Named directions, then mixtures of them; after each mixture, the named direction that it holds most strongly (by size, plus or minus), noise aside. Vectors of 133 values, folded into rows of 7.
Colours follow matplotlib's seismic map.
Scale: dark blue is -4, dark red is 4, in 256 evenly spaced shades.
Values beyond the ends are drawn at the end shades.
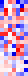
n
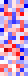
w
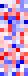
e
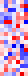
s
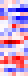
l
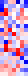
n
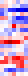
l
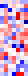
e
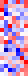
w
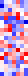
e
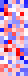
w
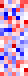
e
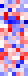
e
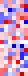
s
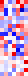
n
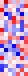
w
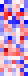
w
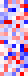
s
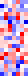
e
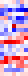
l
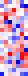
s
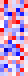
w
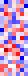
w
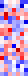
e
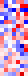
s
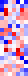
n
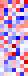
n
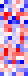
e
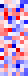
e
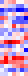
l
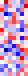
w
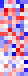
n
